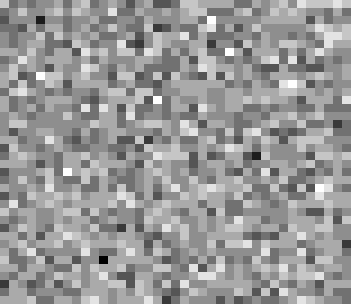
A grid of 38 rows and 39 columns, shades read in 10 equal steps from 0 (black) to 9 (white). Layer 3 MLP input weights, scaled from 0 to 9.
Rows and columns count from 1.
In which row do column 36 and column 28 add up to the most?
24
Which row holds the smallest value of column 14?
29
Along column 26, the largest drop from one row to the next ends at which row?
8
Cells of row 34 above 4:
33
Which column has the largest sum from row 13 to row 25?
36
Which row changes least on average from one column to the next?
12
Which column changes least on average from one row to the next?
20
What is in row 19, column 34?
7
